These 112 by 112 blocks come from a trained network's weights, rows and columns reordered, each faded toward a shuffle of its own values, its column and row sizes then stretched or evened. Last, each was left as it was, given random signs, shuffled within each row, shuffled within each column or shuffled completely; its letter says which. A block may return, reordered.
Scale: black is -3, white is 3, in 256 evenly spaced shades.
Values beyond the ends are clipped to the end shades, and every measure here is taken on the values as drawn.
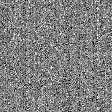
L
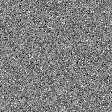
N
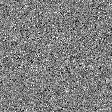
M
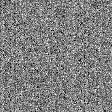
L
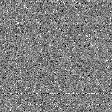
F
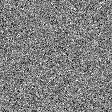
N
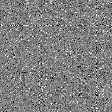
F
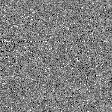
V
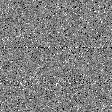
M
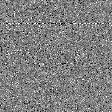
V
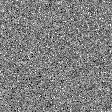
N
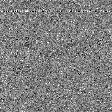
F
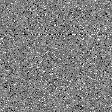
V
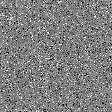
L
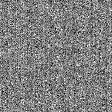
L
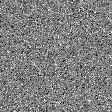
N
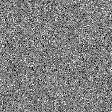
F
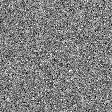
N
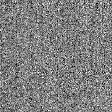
F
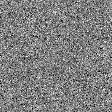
V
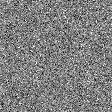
N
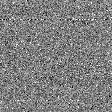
M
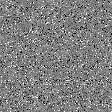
M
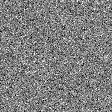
N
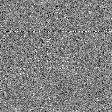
V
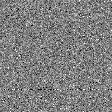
V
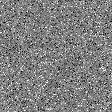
N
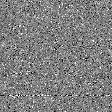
F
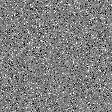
L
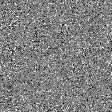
V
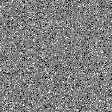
F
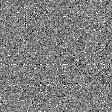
F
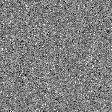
L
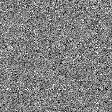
V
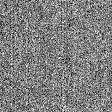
L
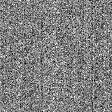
L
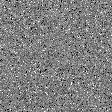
N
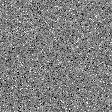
N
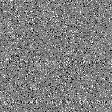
F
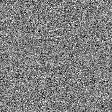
M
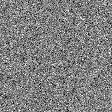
N
